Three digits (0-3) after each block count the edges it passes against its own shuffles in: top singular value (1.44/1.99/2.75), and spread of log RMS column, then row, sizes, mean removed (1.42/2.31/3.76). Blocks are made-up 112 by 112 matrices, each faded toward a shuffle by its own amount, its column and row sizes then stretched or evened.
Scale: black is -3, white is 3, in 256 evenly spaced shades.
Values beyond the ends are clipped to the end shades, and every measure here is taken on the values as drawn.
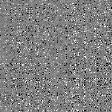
1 2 2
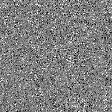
1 1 1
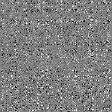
0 2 2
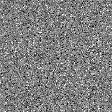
1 1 0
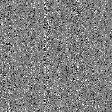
1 2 0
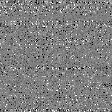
2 1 2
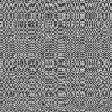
3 0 2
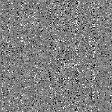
1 2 1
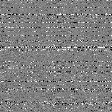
2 1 3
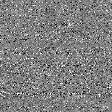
1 0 2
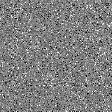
1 1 1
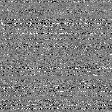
0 0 3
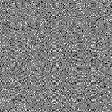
3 0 1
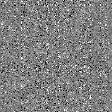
1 2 1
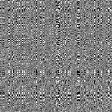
3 3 2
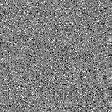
2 0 0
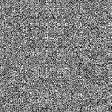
2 1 1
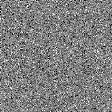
1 1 0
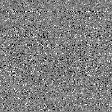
1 1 2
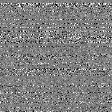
1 0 3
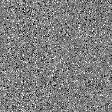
1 1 1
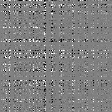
2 3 3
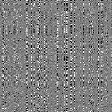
3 3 1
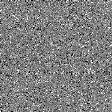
1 1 1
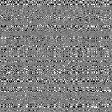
3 1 3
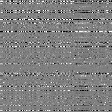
3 0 3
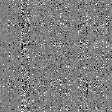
0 3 2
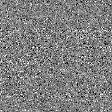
0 1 2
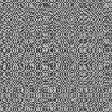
3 2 2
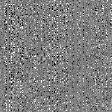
0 3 1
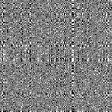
3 2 2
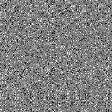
2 1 1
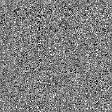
0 2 1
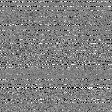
2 0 3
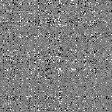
0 2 2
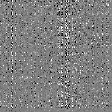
2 3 2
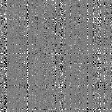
2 3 2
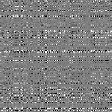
3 2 3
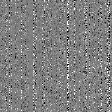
0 3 0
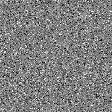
1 0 1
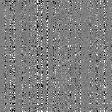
2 3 2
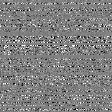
0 0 3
